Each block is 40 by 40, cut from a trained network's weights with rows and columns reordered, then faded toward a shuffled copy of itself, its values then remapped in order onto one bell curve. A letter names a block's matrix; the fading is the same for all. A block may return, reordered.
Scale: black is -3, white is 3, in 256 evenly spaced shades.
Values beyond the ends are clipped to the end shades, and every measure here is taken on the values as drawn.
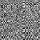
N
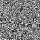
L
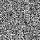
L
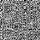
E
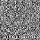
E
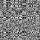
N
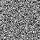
L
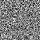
L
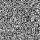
L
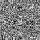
E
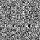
E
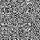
E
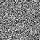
L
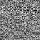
E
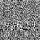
E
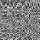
N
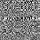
N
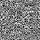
E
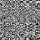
N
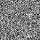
E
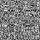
E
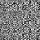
N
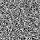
L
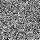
L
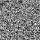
L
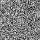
L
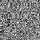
E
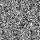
L
